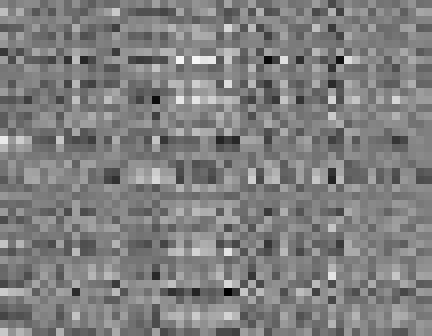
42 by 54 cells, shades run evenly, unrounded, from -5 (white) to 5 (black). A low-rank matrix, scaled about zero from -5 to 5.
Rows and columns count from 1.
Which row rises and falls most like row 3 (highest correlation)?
37
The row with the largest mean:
18
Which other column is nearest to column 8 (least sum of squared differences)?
4
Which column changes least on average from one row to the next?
13
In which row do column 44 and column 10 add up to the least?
8
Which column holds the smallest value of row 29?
42
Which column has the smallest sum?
25
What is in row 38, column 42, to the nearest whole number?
2
